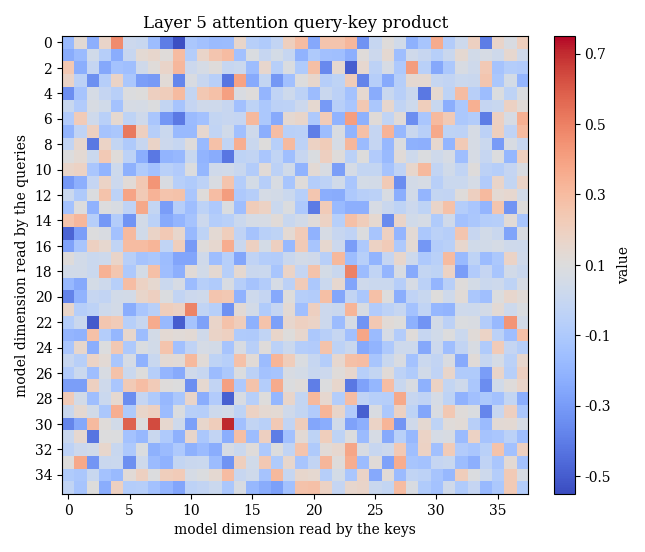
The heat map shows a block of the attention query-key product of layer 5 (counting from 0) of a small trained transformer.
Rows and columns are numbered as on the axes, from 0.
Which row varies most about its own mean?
30
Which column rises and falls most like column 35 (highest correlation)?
37
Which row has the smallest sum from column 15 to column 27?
3
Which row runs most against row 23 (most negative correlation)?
33
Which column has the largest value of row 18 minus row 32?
7
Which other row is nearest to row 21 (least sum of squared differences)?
25
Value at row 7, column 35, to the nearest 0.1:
0.2
